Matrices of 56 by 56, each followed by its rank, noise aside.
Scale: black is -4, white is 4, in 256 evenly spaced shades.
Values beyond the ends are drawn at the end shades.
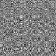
six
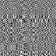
four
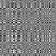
two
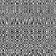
three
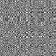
six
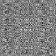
six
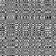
three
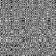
six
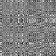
three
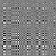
one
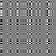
one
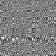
four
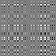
one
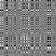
two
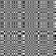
one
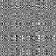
four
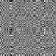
four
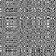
four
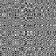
four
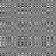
two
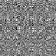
six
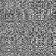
six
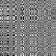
two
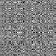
four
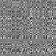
four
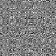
six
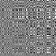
three
